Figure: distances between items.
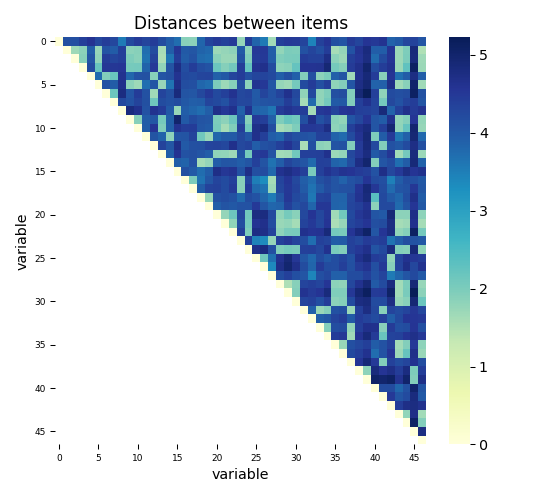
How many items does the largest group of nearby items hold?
19
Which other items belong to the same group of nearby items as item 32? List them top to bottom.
8, 15
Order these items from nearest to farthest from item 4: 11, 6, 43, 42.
6, 43, 11, 42
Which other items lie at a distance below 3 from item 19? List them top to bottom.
11, 14, 18, 40
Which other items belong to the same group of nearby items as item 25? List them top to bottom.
26, 42
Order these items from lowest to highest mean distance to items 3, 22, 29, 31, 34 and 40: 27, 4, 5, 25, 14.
5, 4, 14, 27, 25
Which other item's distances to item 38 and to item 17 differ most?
39
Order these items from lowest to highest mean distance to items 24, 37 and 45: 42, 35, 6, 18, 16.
35, 6, 16, 18, 42
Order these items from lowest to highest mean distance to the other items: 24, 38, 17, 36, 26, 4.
36, 24, 4, 17, 26, 38
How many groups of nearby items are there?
7
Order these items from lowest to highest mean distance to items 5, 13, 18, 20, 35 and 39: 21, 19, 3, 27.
21, 3, 19, 27
